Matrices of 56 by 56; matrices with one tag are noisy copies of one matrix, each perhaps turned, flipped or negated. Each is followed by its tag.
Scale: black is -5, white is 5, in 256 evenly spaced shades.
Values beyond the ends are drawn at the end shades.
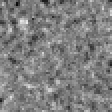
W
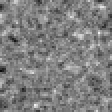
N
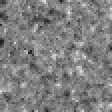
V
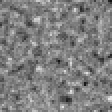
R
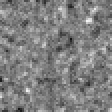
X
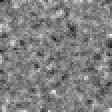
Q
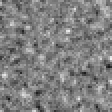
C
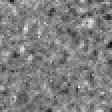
W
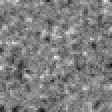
V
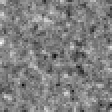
V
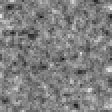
N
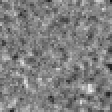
W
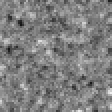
X
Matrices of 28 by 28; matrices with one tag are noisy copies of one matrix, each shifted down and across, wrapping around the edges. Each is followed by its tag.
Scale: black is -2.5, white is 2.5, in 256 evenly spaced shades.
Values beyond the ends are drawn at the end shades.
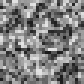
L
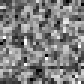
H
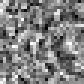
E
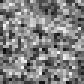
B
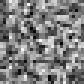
H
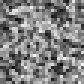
B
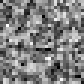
L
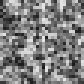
E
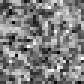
B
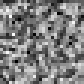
H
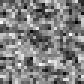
B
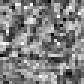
L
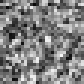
L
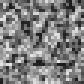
L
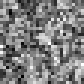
E
